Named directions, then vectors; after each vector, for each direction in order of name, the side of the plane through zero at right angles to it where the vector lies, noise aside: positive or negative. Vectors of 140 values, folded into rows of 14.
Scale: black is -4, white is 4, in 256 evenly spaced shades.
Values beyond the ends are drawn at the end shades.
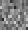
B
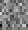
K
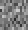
positive, positive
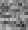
negative, negative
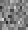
negative, positive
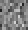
positive, positive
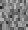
negative, positive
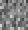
positive, negative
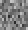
negative, negative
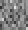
negative, positive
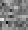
negative, positive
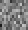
positive, positive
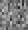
positive, positive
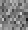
negative, negative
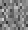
negative, positive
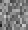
positive, positive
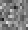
positive, negative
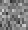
positive, positive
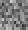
negative, negative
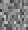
positive, positive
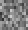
positive, negative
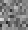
negative, positive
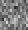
positive, negative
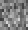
positive, negative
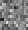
positive, negative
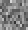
negative, negative
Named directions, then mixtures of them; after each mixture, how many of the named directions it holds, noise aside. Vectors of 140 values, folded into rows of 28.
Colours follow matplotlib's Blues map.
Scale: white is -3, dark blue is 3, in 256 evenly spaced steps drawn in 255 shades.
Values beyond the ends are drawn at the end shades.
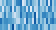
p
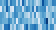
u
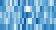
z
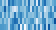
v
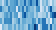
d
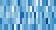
four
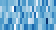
three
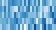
two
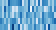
two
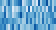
two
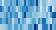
one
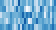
one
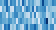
one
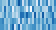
three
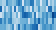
three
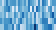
four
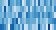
four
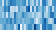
three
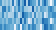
four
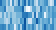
one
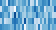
three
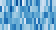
four
